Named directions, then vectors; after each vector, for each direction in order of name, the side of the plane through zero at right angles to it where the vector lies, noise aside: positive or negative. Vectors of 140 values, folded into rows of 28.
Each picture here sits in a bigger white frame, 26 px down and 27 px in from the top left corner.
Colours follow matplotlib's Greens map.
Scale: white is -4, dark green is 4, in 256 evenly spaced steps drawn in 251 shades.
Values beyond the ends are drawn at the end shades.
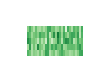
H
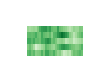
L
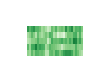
negative, negative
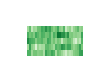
positive, positive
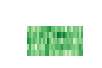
positive, positive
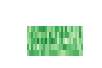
negative, positive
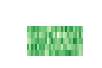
negative, negative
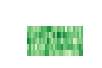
positive, positive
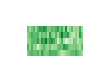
negative, positive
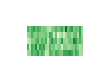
negative, negative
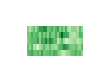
negative, positive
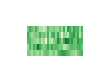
positive, negative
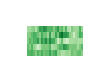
negative, positive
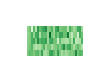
negative, positive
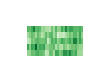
negative, negative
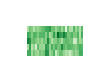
positive, positive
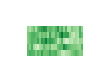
negative, positive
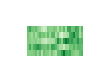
positive, negative
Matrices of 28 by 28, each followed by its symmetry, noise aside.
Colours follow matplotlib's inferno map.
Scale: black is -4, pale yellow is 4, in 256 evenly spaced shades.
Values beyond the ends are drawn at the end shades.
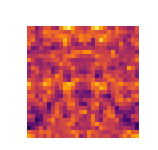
mirrored left to right.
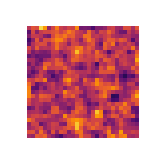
antisymmetric.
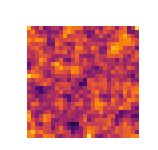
symmetric across the other diagonal.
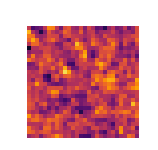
antisymmetric.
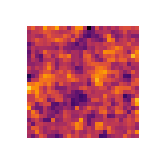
antisymmetric.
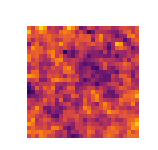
symmetric across the other diagonal.
